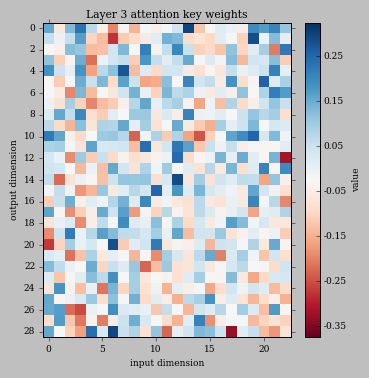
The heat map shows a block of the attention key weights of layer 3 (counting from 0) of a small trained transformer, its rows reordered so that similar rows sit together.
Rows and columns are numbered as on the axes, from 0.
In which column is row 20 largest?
6
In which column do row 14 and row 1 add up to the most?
12
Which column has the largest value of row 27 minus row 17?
8
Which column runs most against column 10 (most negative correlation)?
11
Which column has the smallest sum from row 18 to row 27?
3
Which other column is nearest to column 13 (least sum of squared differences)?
20
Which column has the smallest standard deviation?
16
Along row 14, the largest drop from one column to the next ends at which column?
13
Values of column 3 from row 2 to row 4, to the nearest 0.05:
0.1 0.15 0.2
